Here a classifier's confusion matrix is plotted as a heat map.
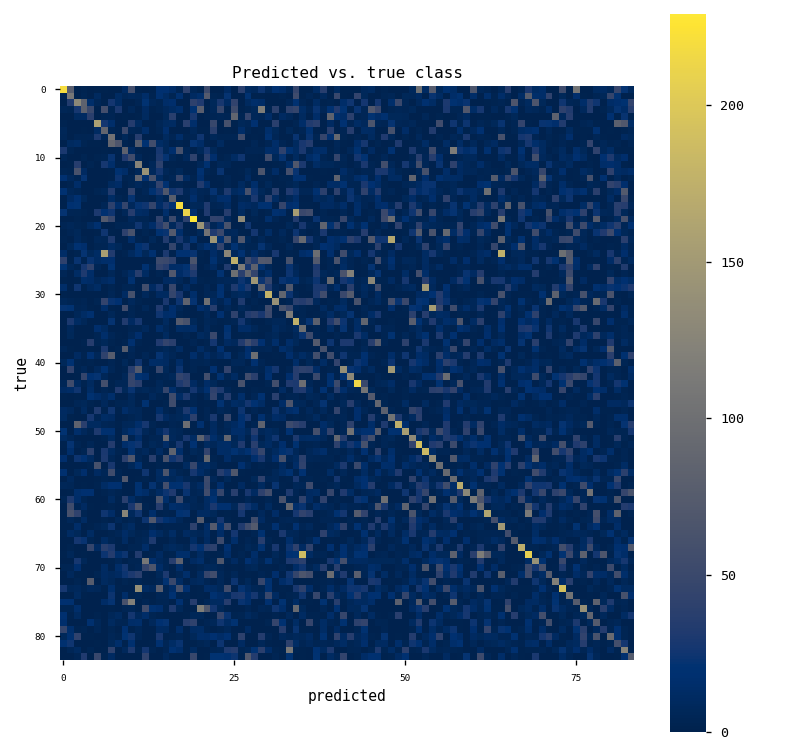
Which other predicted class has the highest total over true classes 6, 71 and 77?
39
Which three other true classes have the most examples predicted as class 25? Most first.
27, 4, 56
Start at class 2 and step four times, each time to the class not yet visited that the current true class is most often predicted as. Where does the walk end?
16
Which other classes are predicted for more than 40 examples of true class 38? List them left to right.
9, 57, 80
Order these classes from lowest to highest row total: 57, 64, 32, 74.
57, 74, 64, 32
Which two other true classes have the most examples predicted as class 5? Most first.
55, 83
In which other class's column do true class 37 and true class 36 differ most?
46
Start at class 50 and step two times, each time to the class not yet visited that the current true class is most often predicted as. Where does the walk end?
56
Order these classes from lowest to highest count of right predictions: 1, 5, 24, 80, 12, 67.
80, 1, 24, 12, 5, 67
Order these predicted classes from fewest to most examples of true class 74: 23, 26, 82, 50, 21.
21, 23, 26, 50, 82
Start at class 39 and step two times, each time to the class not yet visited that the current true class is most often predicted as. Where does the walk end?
45
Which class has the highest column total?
34
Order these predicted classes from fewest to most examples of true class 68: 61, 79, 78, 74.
78, 74, 79, 61
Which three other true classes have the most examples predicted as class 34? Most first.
18, 76, 11
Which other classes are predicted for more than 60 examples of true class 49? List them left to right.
2, 18, 29, 77
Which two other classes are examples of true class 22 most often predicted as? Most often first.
48, 35
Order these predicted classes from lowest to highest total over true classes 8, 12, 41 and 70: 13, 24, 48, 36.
24, 36, 13, 48
